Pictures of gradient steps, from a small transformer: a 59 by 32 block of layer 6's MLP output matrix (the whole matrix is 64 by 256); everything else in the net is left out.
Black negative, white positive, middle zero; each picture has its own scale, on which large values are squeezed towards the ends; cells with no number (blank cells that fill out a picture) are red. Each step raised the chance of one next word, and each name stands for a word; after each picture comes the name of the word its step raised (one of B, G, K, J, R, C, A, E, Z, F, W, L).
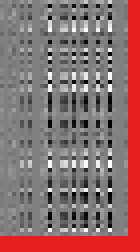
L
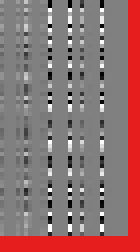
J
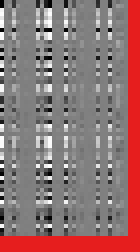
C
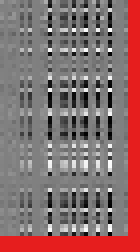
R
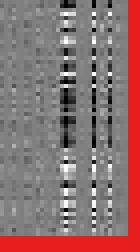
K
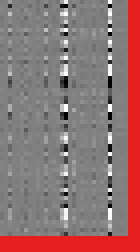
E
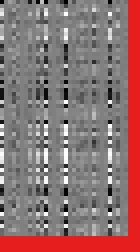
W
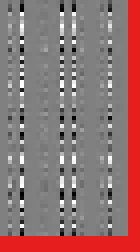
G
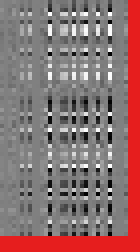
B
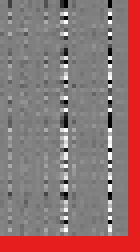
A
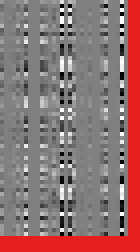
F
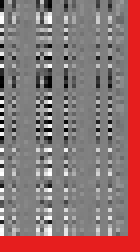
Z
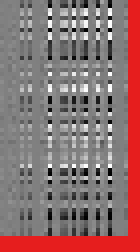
C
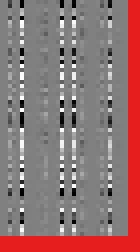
A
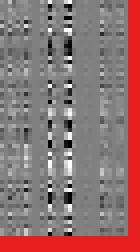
L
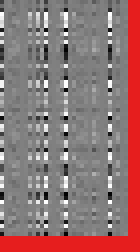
G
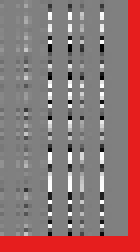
G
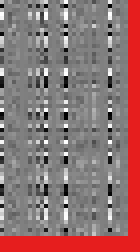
E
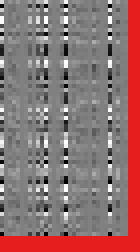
F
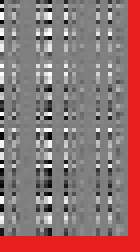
B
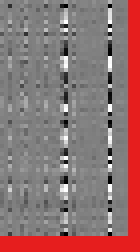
F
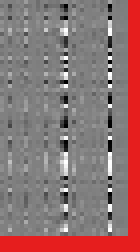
L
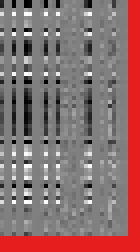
K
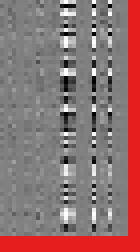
E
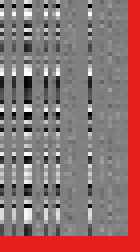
E
